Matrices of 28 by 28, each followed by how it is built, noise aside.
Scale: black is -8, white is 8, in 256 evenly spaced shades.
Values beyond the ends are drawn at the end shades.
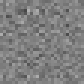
low rank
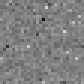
sparse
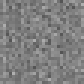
repeating rows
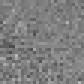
lower triangular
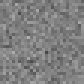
noise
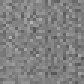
repeating rows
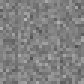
repeating rows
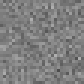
noise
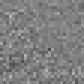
lower triangular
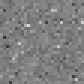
sparse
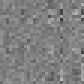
low rank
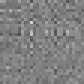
low rank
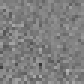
lower triangular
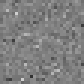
sparse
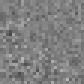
lower triangular
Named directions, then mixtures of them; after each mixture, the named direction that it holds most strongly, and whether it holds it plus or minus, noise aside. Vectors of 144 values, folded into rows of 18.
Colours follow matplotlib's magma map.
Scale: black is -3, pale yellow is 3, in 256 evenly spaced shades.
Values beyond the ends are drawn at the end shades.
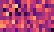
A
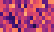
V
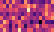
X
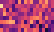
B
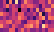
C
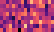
X, minus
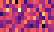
C, minus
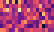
C, minus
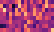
A, minus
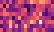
X, minus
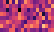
C, plus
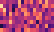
B, plus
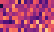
B, minus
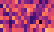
B, minus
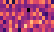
X, minus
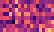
A, minus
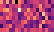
C, minus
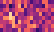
V, minus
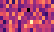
X, minus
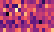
A, minus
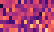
B, minus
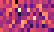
C, minus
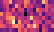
V, minus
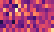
A, minus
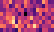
V, minus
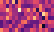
C, minus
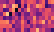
A, plus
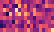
A, minus
